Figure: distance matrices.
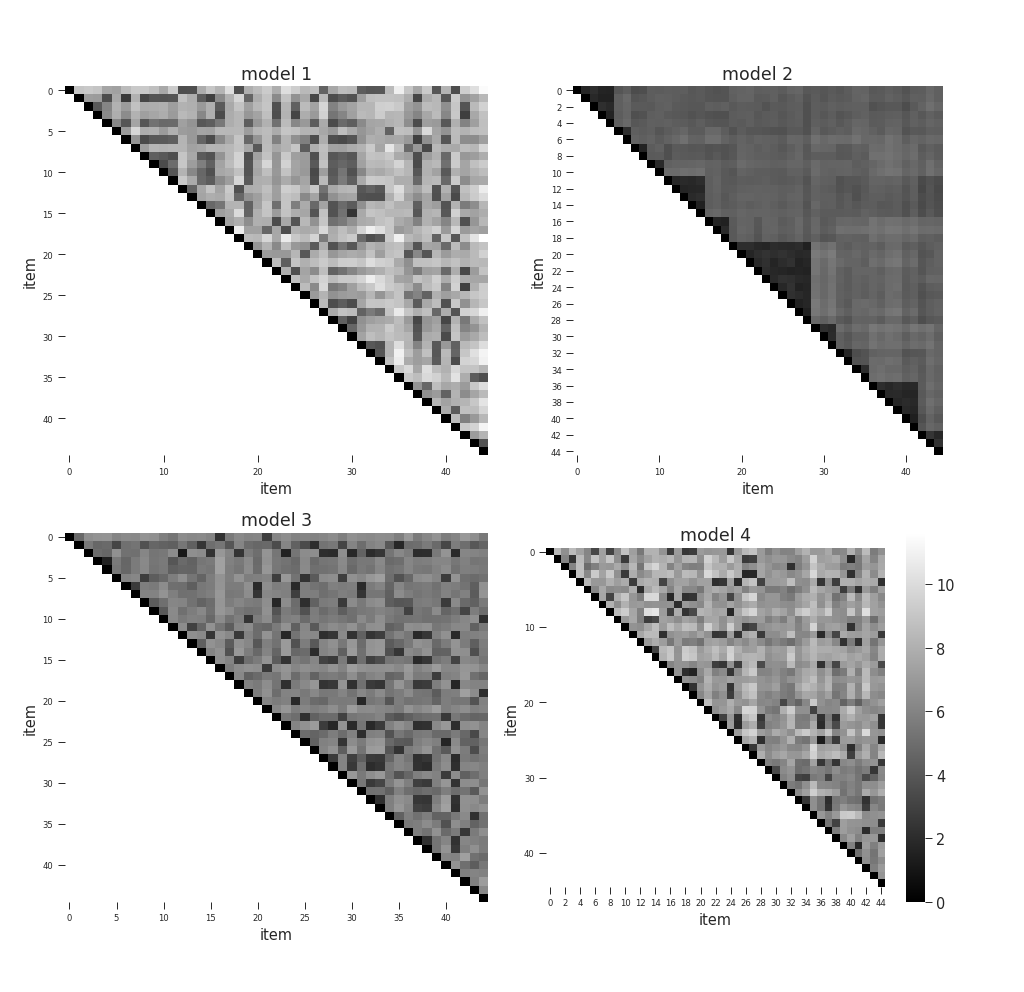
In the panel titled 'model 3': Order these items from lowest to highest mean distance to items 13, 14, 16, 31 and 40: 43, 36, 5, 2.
43, 5, 36, 2
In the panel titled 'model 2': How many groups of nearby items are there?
12
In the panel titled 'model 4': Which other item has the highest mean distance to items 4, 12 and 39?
35
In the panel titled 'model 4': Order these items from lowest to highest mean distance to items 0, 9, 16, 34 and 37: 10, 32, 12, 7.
12, 32, 7, 10
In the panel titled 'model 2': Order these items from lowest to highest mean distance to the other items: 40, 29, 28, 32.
28, 40, 32, 29
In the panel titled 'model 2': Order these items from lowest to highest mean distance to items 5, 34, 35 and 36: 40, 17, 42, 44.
40, 42, 44, 17
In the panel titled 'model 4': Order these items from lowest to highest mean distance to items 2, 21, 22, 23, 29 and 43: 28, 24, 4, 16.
28, 4, 16, 24
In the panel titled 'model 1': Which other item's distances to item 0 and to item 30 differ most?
15
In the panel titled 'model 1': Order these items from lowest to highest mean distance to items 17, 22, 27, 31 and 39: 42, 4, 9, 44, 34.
4, 42, 9, 34, 44
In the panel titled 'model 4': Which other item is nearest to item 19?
16
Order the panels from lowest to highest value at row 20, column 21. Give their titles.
model 2, model 3, model 1, model 4
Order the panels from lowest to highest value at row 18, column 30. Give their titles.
model 3, model 2, model 4, model 1
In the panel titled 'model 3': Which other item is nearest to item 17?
39
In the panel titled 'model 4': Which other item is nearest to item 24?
8
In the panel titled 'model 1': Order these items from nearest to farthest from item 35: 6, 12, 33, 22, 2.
6, 22, 2, 12, 33
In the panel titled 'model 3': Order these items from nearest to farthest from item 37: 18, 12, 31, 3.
12, 18, 31, 3
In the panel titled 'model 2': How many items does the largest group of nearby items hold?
10
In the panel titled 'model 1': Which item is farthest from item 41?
44
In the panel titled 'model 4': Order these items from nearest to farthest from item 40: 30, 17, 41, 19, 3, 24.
3, 41, 30, 17, 19, 24
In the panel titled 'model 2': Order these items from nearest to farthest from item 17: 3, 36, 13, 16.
16, 3, 13, 36
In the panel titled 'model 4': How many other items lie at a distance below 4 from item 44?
9
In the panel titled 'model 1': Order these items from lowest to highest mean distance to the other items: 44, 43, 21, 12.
12, 43, 21, 44
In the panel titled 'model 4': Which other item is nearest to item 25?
36
